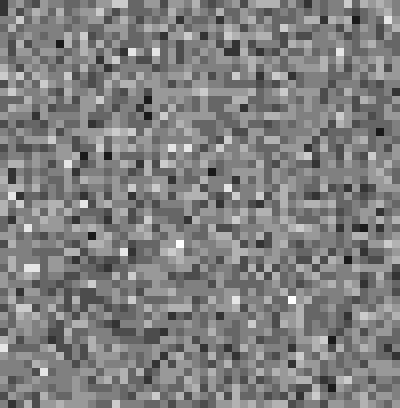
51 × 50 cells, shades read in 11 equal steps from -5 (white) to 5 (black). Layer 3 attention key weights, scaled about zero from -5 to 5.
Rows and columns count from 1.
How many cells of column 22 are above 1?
7
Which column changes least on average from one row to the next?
43
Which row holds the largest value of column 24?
28
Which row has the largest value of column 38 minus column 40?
50
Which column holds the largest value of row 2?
1
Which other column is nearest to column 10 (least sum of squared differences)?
27
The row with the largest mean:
16
